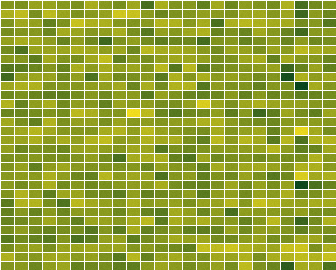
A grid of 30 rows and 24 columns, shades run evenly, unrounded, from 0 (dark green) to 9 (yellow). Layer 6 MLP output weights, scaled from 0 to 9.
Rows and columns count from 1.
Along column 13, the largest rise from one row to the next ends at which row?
9
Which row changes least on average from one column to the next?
14
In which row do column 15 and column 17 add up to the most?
28
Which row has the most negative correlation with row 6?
2
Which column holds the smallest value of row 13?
19
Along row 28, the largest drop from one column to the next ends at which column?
23
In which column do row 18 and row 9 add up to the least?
21
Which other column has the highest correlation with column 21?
7
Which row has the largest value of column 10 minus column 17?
13
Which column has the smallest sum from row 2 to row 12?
22
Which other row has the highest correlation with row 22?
26
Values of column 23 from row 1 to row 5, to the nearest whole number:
4 5 5 5 4
